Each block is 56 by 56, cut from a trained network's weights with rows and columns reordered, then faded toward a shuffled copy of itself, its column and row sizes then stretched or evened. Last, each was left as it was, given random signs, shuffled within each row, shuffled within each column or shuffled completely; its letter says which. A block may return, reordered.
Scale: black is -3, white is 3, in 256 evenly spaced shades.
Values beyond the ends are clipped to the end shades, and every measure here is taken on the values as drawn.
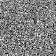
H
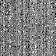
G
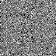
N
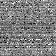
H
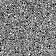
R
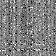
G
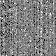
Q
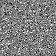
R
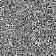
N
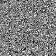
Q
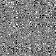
N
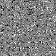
N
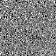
N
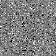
N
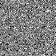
H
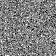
R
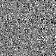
N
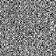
G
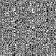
G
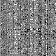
G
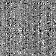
G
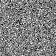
R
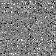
N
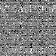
G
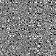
G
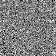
N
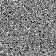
R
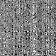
G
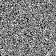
R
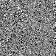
Q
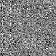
G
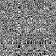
G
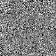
N
